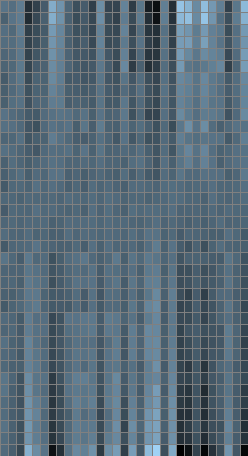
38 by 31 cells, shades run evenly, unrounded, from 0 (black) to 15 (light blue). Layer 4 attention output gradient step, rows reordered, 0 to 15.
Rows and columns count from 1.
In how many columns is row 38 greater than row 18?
15
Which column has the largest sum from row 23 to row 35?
20
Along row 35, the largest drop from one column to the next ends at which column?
23
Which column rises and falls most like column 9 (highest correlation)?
11
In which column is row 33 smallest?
26
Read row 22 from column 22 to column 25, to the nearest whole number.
8 6 7 7
